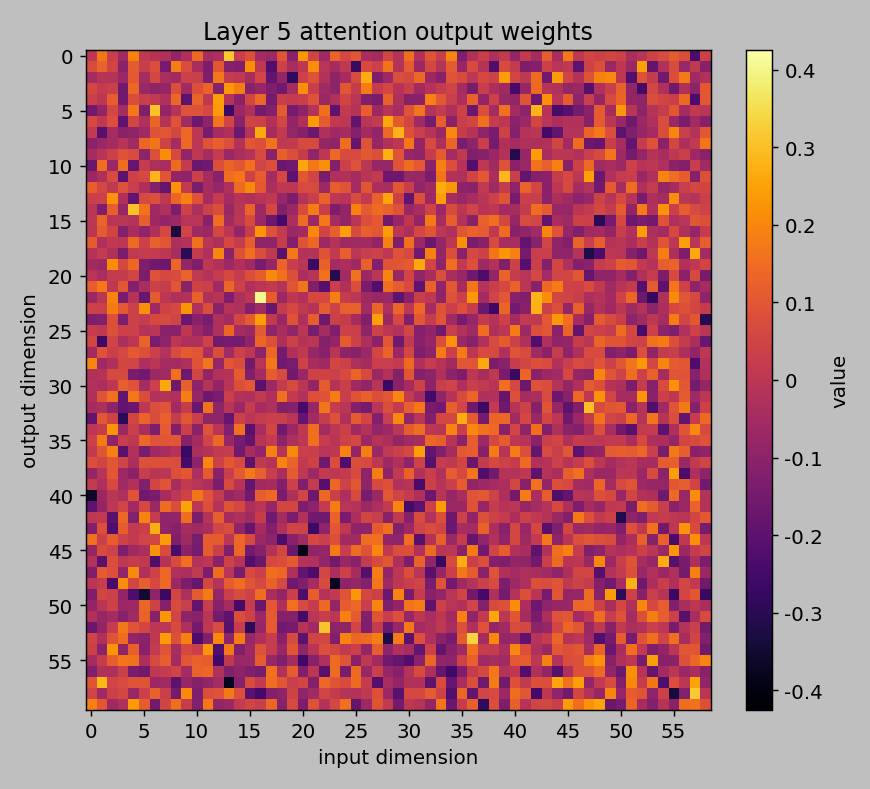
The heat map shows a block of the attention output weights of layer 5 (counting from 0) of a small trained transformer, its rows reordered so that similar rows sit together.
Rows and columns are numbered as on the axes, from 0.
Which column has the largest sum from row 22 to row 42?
55
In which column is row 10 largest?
20
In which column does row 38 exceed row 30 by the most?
16
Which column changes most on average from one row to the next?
36
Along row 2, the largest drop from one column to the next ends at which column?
27
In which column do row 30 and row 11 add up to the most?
39
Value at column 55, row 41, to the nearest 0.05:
-0.1
